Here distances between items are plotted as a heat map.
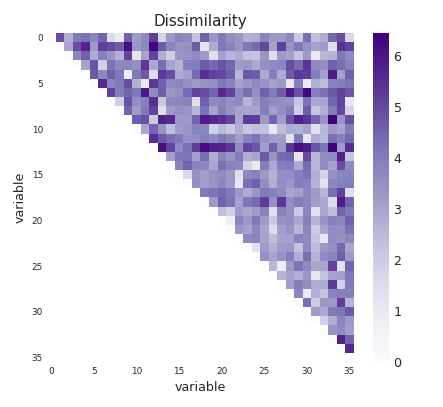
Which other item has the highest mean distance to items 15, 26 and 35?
12
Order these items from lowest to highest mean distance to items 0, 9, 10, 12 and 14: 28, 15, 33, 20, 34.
15, 34, 28, 20, 33
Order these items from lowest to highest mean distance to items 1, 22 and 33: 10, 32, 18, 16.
18, 32, 16, 10
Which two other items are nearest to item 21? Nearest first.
20, 26
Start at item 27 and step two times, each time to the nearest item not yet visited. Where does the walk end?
34
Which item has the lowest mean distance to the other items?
31
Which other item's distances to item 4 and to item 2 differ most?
9
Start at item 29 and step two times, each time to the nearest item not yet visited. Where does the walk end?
8
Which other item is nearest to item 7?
35
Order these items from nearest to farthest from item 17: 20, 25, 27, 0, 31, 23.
0, 23, 31, 27, 25, 20
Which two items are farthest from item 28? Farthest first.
6, 12
